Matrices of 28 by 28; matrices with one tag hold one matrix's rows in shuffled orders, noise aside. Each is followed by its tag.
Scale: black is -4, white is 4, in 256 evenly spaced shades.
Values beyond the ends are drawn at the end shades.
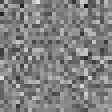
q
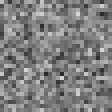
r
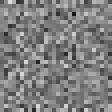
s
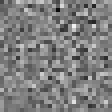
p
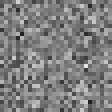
q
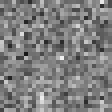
r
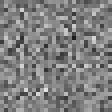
s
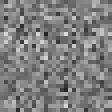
s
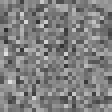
s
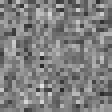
r
